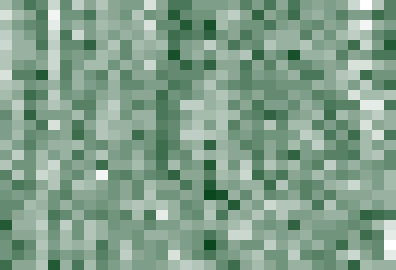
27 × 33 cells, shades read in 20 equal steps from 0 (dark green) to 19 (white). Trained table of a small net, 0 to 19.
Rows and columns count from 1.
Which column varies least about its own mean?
10
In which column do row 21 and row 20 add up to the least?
19
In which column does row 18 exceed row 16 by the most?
25
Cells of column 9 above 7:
20
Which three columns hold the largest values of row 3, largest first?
31, 5, 13
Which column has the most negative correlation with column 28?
32
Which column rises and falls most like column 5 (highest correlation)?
1
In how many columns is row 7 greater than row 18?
16
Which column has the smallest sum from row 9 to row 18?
14
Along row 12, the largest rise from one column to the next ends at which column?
29
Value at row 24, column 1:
7
